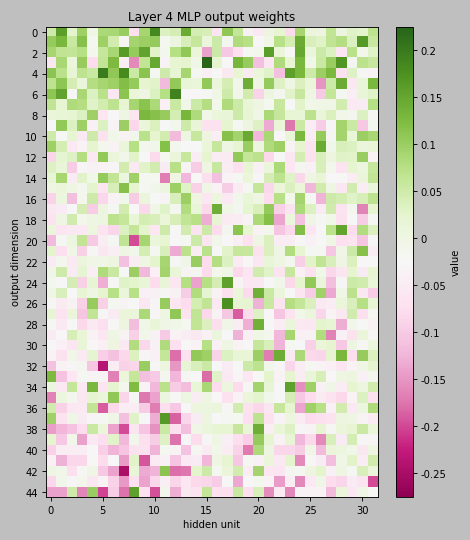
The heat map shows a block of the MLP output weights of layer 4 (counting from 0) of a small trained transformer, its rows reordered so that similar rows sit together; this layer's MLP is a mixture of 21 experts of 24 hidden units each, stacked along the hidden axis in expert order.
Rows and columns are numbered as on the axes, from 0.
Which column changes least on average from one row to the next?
29
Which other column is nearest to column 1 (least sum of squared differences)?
3
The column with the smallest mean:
12
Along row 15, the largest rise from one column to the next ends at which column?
26
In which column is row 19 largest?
28
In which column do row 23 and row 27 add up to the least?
18
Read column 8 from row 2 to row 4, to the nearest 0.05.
0.1 -0.15 0.05
